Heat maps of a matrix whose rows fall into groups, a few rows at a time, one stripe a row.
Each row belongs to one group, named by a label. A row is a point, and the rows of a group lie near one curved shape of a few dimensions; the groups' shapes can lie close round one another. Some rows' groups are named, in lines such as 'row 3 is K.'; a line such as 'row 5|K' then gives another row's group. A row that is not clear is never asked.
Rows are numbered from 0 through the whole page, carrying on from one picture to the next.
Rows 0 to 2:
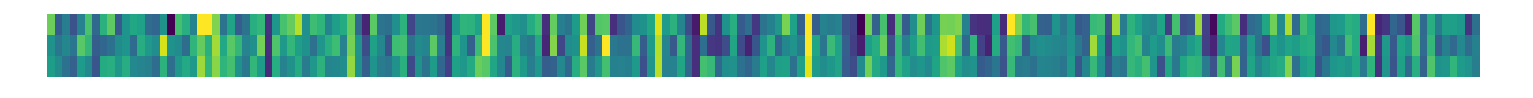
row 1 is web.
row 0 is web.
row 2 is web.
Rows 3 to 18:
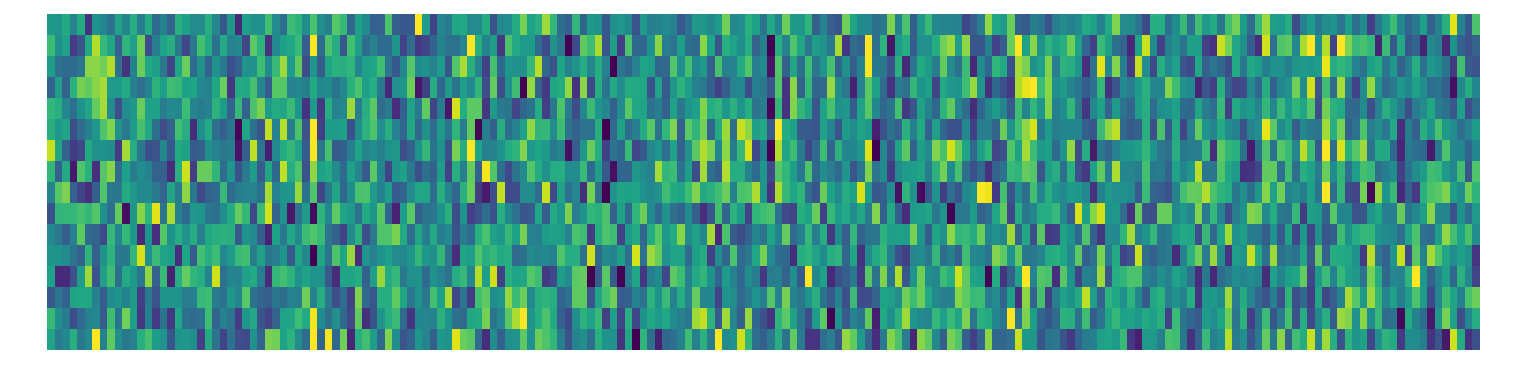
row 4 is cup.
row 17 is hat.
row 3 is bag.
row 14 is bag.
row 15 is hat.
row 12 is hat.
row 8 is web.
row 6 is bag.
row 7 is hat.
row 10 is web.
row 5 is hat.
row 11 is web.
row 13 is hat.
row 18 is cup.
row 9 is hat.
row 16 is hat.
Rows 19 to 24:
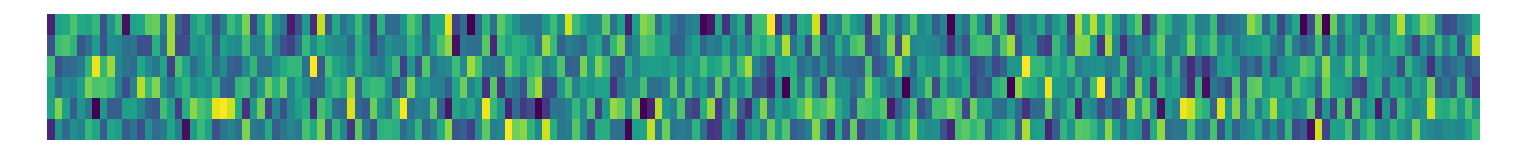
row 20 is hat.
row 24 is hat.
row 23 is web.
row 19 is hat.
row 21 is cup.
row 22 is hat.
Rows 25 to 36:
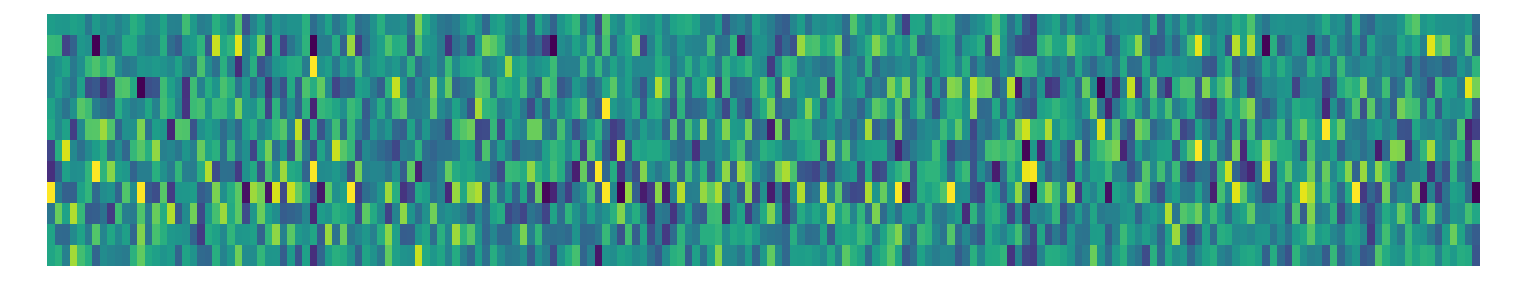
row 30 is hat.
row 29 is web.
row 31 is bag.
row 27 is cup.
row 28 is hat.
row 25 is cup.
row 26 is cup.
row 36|cup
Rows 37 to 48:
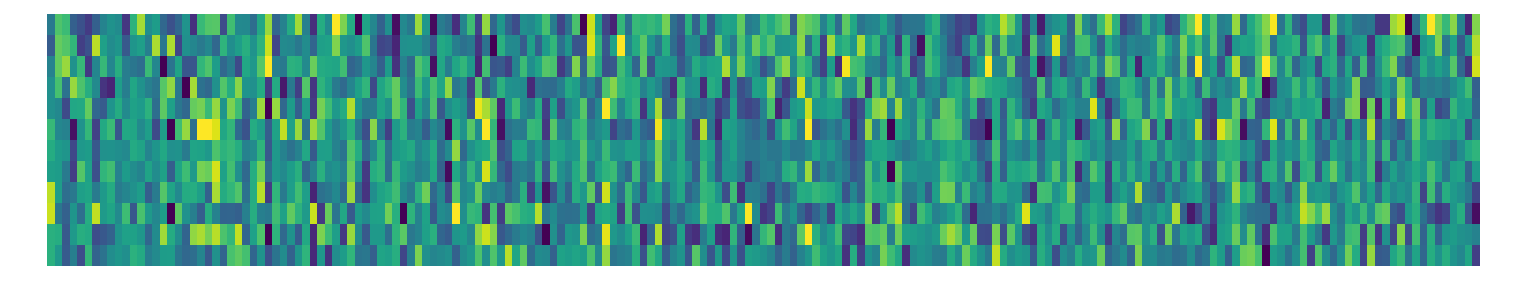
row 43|web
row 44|web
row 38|hat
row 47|web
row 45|cup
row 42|web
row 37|bag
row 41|web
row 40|web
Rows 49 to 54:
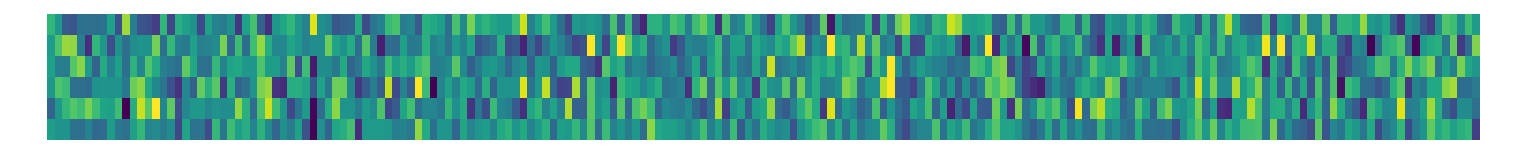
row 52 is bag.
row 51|cup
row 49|hat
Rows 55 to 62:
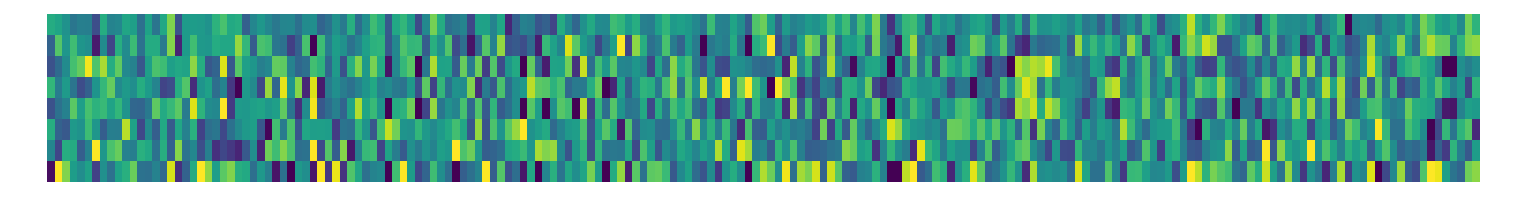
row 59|bag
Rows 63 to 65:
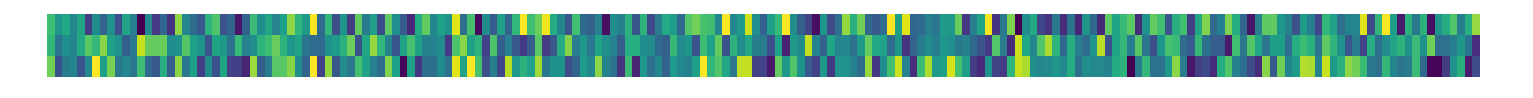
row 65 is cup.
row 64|hat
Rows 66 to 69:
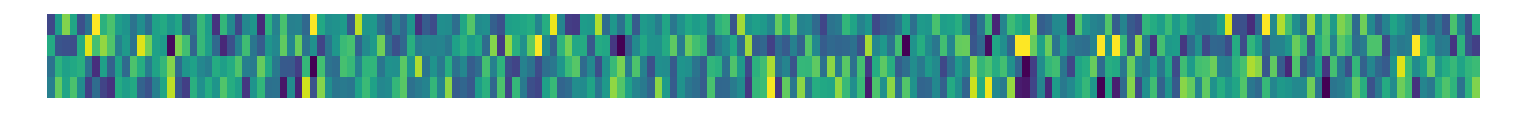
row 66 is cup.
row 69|hat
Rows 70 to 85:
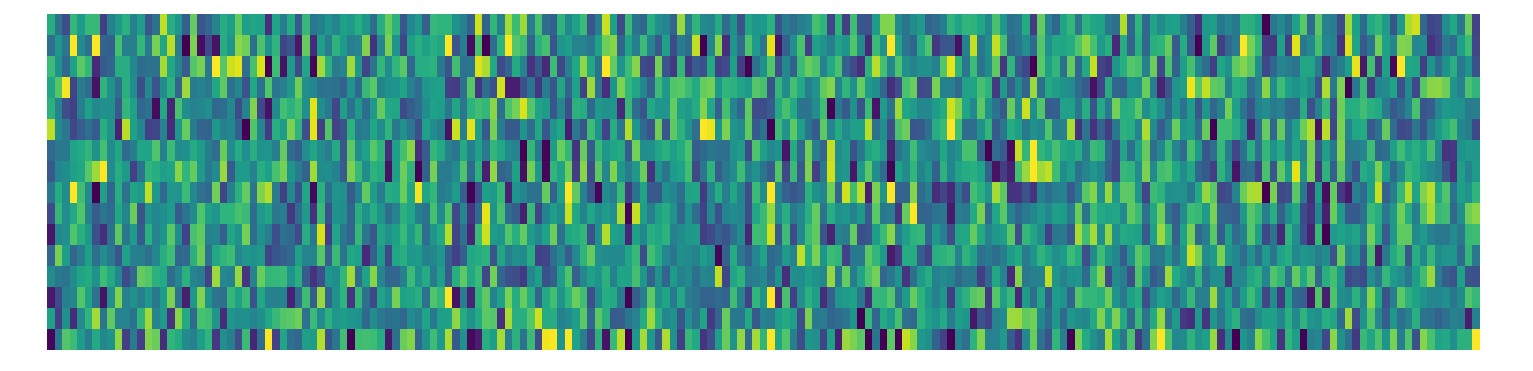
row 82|hat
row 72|web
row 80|hat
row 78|cup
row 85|cup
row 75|hat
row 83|hat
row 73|web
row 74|hat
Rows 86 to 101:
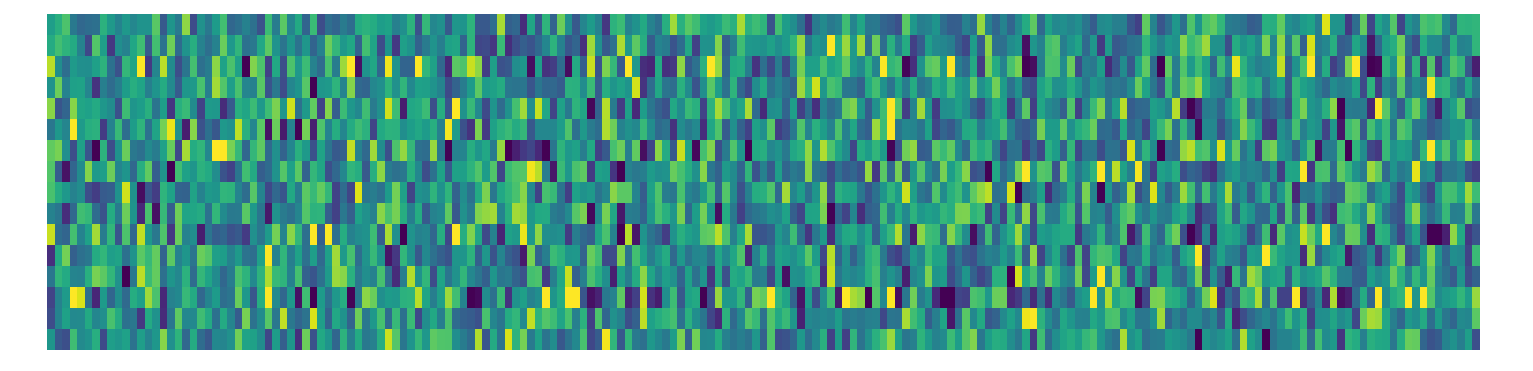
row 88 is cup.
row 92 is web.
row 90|cup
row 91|web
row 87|hat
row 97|bag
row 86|web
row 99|cup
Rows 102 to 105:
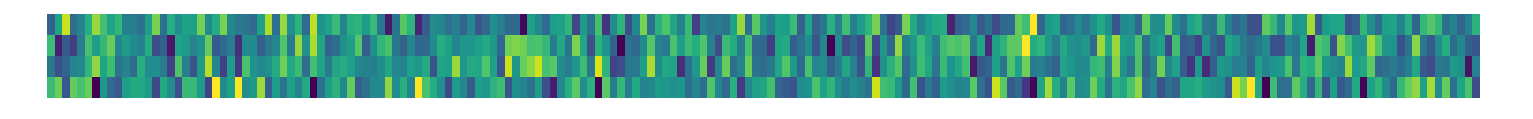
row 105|cup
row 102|bag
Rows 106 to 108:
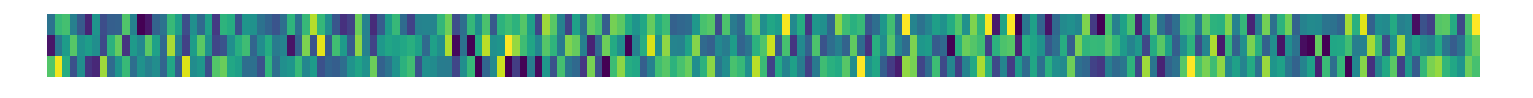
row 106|hat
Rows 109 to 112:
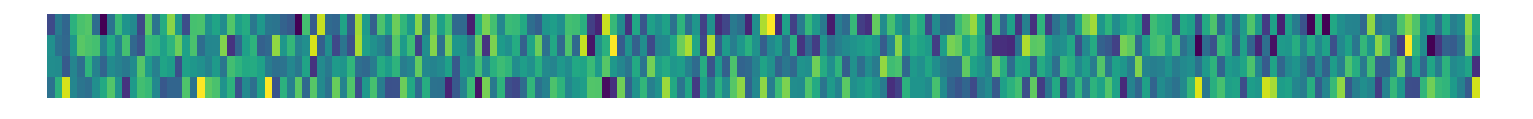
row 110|bag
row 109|hat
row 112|bag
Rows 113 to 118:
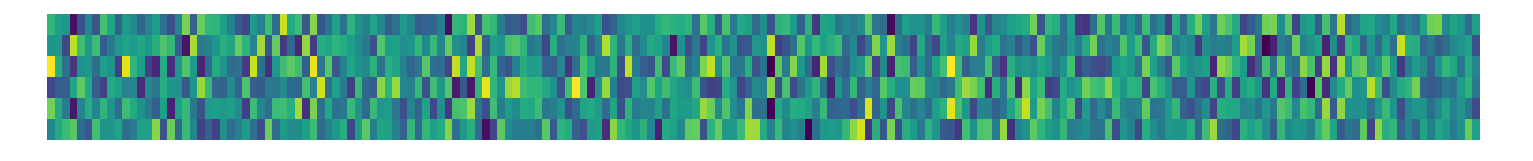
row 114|web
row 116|hat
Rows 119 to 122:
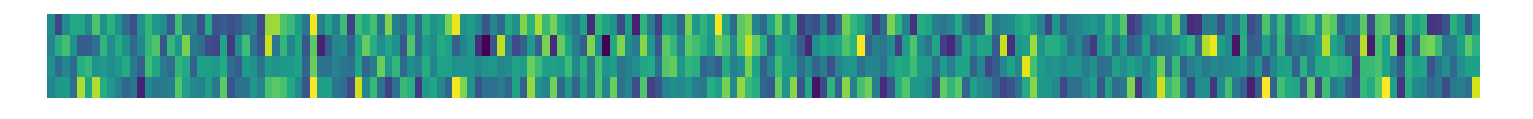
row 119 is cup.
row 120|web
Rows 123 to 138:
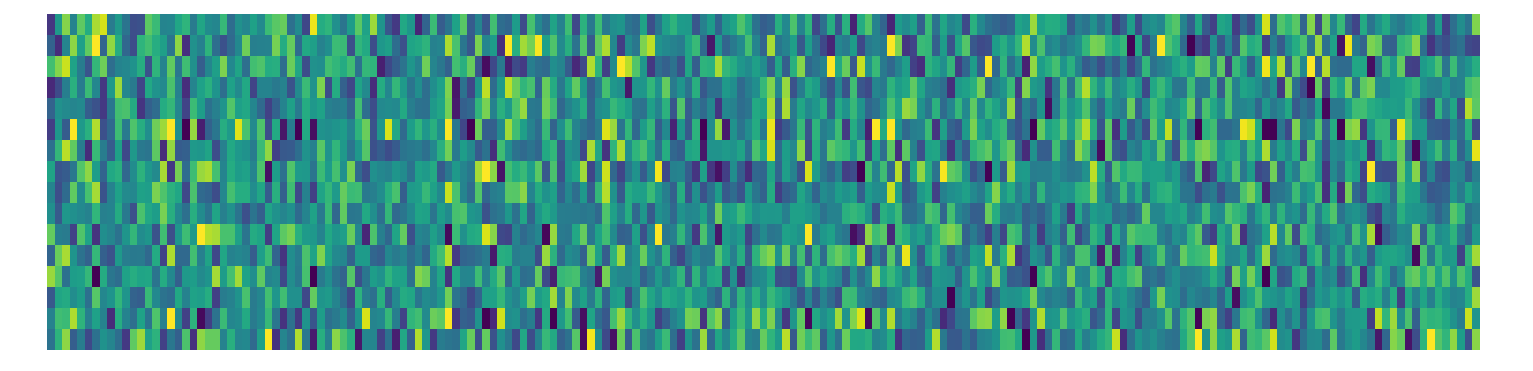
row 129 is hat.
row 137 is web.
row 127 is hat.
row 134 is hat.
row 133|web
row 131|web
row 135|cup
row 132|cup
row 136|cup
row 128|web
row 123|bag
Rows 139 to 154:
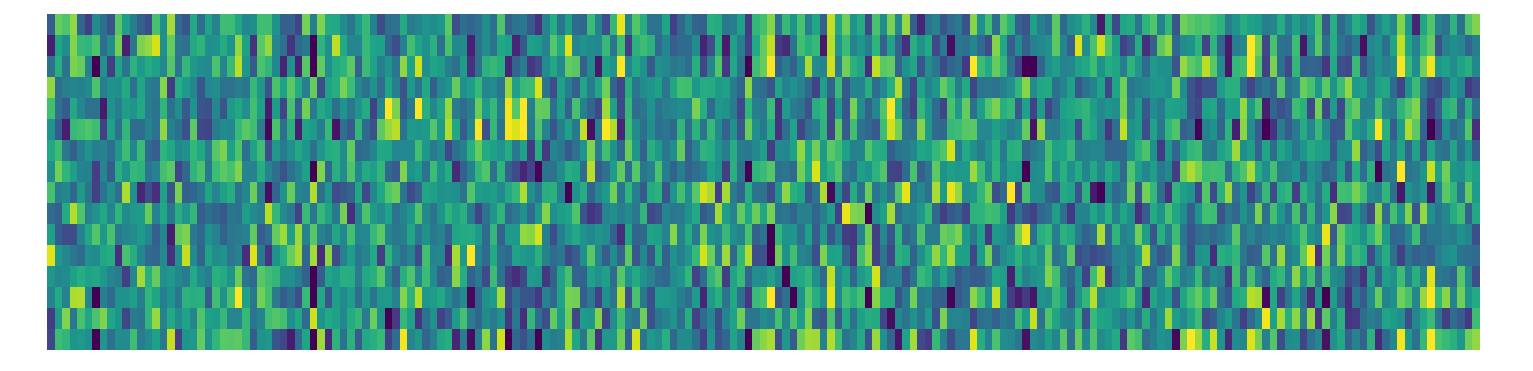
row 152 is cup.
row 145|cup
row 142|cup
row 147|hat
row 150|hat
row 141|cup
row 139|hat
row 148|cup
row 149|hat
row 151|hat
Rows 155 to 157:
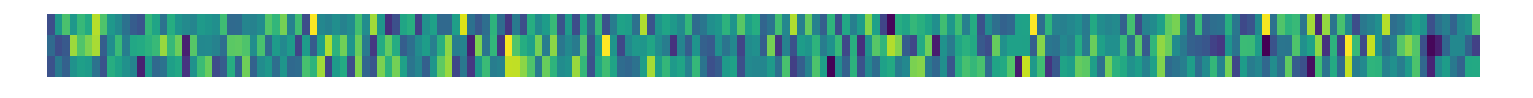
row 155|bag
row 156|web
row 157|hat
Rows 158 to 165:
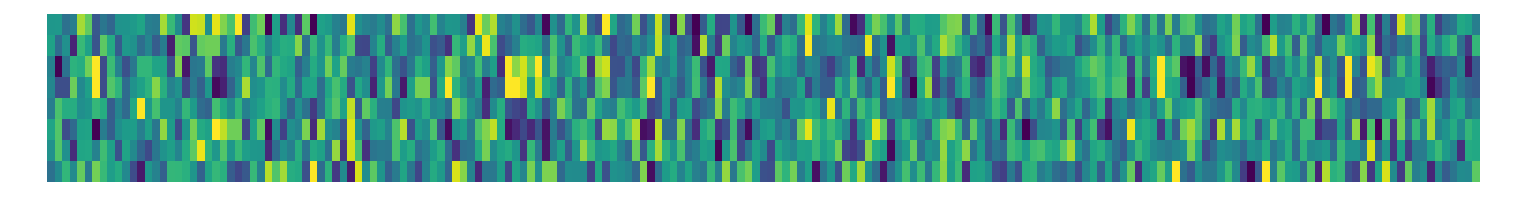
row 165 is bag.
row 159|web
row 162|hat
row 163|web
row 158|web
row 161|web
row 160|web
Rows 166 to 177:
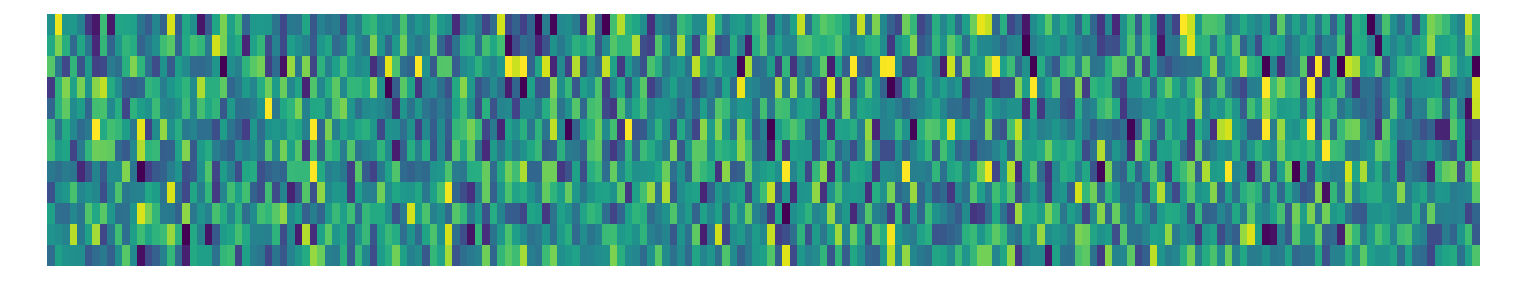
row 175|hat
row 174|hat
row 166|web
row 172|hat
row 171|cup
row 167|web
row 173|hat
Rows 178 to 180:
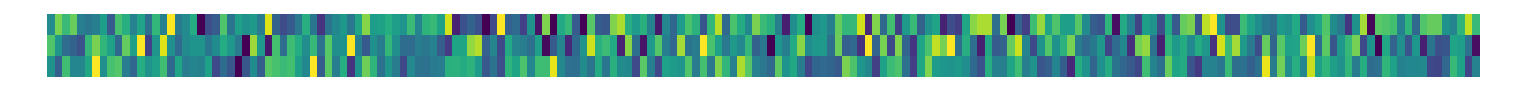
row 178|web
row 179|cup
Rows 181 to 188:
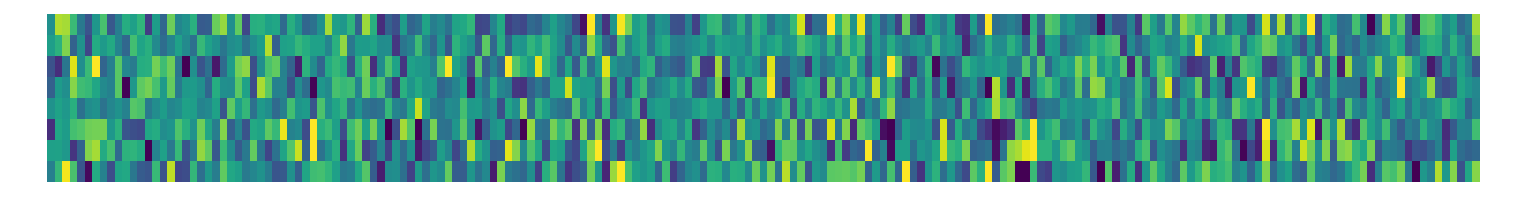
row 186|bag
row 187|cup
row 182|bag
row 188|hat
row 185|bag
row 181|hat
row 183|web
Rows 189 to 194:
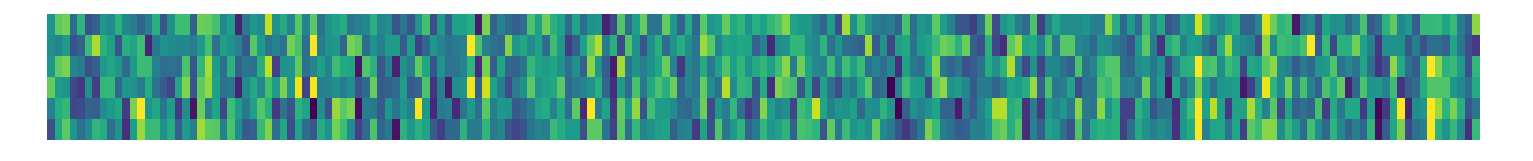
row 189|bag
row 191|bag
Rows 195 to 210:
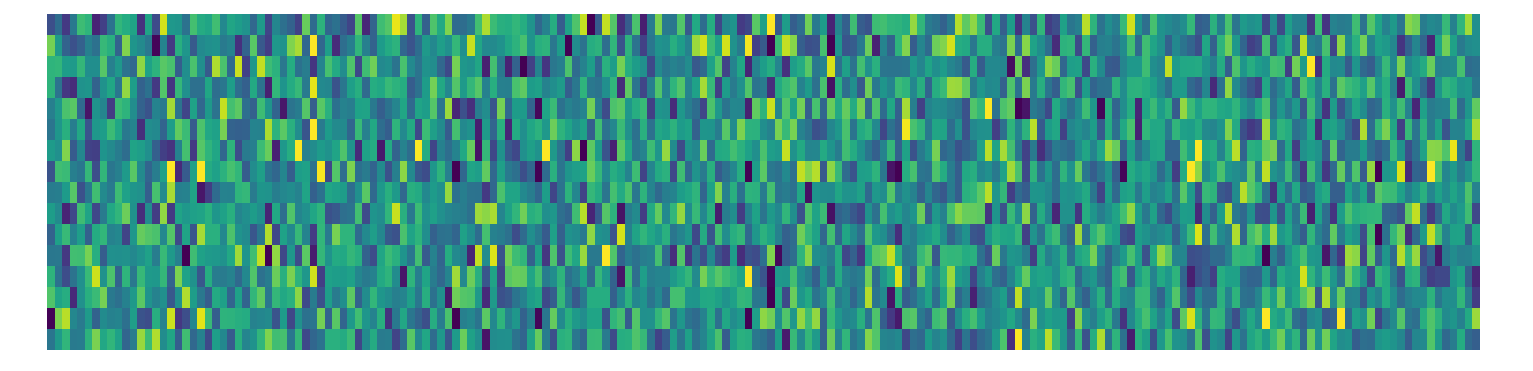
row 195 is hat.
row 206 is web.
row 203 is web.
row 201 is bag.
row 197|hat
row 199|hat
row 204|hat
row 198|hat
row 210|hat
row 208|hat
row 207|cup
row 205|bag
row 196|hat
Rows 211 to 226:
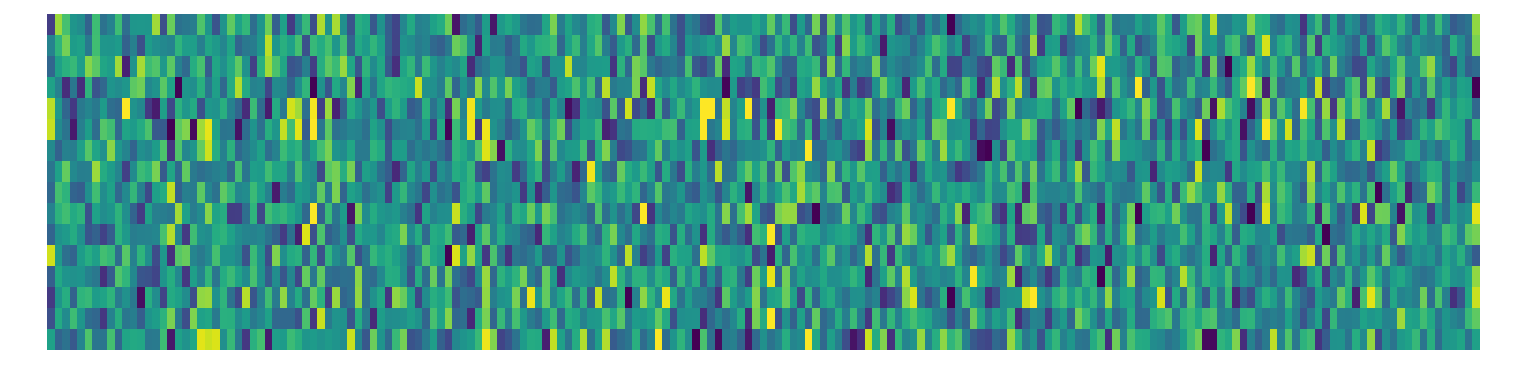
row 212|bag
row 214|bag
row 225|hat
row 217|web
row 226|web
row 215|hat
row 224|cup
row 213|hat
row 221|hat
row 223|hat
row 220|bag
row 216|web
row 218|hat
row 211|hat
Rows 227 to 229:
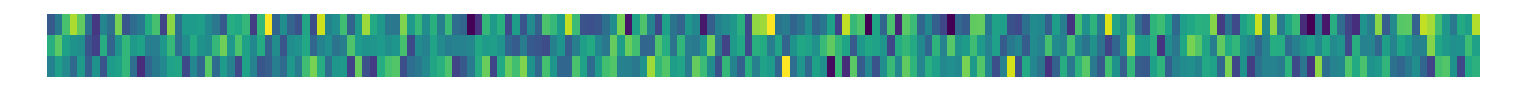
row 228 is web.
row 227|cup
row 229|hat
